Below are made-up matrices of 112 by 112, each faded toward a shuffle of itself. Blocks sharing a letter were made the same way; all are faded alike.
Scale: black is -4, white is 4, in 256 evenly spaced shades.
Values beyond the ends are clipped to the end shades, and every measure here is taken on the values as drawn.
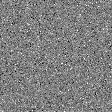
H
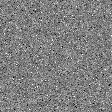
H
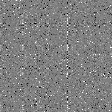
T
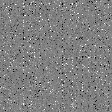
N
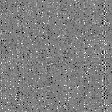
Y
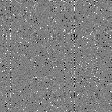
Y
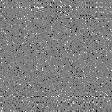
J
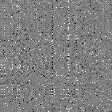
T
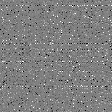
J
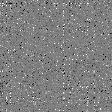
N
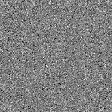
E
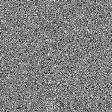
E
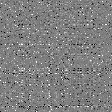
J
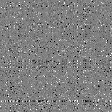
J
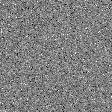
H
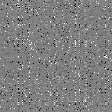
Y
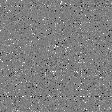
N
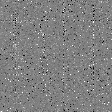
N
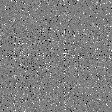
N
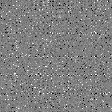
J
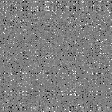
J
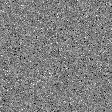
H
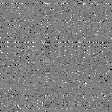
J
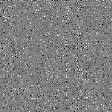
T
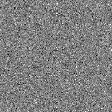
E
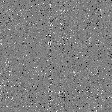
N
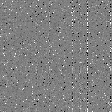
Y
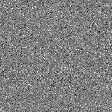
E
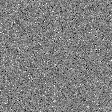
H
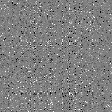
Y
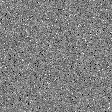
H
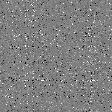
N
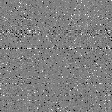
J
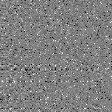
T
